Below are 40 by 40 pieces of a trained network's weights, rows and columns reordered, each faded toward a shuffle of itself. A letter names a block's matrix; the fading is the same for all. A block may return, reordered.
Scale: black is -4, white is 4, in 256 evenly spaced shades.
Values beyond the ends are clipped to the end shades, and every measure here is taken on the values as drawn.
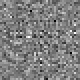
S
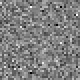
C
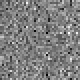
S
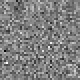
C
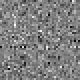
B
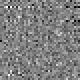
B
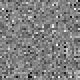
B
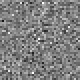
C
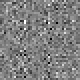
B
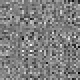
S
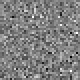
C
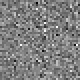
C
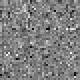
B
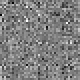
S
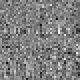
S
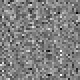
S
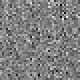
S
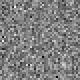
C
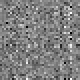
B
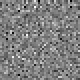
S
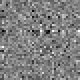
B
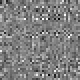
B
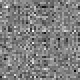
S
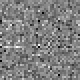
B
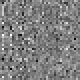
B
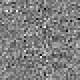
C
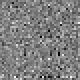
B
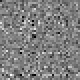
B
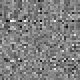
B
